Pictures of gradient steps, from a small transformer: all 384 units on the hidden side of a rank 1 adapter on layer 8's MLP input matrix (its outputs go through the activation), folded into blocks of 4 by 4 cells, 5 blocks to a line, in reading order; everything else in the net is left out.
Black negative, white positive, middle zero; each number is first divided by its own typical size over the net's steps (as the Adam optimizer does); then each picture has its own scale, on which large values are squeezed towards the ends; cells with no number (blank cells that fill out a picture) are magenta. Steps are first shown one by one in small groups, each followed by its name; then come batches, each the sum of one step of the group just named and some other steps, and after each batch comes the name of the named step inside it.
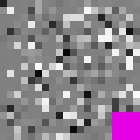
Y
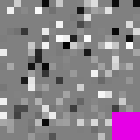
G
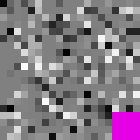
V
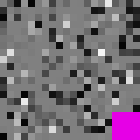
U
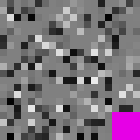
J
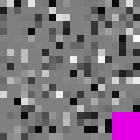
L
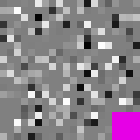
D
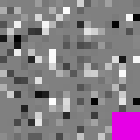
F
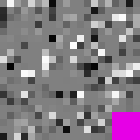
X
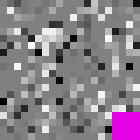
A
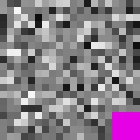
D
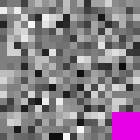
D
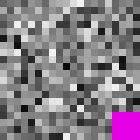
F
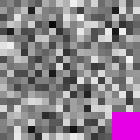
Y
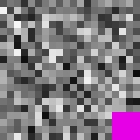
F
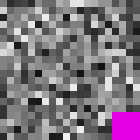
U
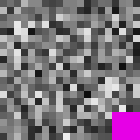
L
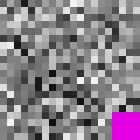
F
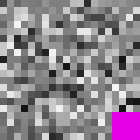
F
